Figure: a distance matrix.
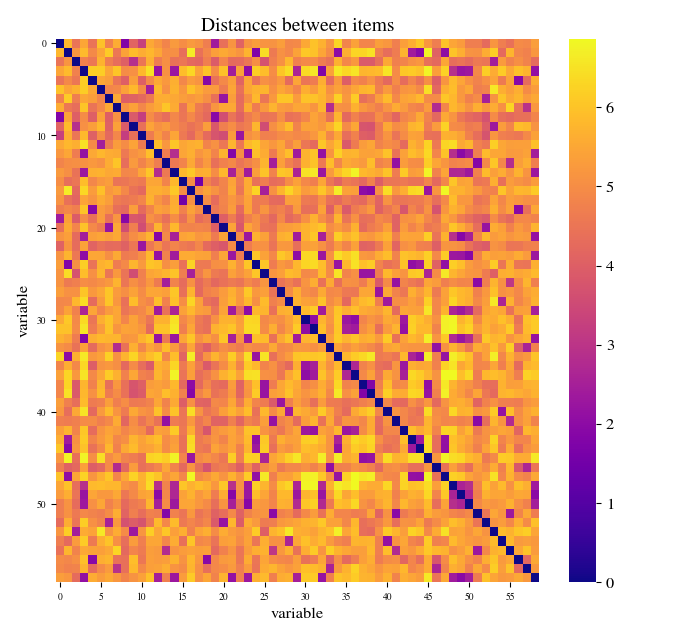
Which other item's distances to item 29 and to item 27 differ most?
23
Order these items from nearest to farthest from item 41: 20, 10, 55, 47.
55, 20, 10, 47
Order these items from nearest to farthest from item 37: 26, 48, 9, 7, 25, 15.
25, 9, 15, 26, 7, 48
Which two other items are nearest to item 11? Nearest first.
5, 35
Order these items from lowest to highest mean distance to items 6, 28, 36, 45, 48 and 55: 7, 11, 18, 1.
18, 11, 7, 1
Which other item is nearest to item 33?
46
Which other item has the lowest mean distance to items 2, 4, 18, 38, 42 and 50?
56
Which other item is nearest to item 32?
3
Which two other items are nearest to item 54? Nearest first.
40, 28
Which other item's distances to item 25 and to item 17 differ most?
15
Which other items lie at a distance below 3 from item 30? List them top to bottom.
31, 35, 36, 42
